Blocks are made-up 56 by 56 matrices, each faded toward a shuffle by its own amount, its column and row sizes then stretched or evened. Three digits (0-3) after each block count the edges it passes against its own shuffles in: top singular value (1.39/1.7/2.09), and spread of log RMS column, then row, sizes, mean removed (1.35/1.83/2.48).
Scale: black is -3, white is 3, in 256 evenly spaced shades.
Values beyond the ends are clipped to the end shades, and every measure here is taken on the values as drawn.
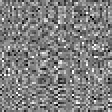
3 2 0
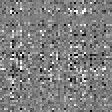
1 3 3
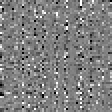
2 3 1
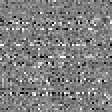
1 0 3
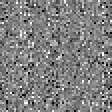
2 2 1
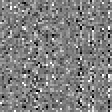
2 3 0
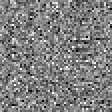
1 0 0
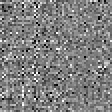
2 2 1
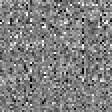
1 2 1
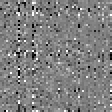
2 3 2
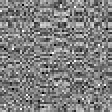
3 0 0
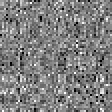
3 2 1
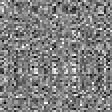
3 2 0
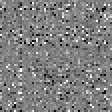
2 2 2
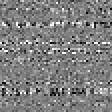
3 0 3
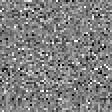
1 0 1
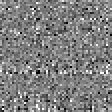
2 1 2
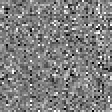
2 2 1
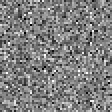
0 1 0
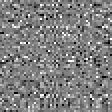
3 0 2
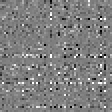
1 2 3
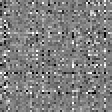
0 3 3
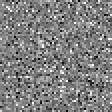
0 0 0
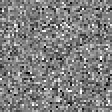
0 1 2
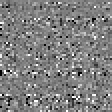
0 2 3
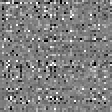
2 2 3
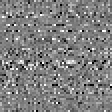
2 0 3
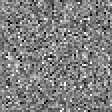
1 2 0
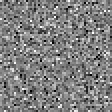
0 1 0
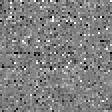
0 1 2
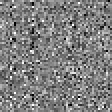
1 2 1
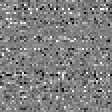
1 1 3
